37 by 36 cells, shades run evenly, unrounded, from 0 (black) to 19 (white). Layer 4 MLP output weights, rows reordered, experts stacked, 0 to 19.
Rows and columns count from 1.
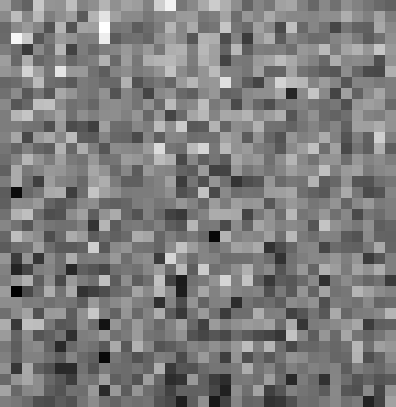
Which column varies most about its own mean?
10
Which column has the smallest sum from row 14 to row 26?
17
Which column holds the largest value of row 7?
6
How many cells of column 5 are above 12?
4
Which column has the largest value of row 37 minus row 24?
2
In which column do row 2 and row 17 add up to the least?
22
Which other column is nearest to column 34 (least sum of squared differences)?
28
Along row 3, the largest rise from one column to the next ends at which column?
27
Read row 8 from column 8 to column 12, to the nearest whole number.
9 9 8 8 13
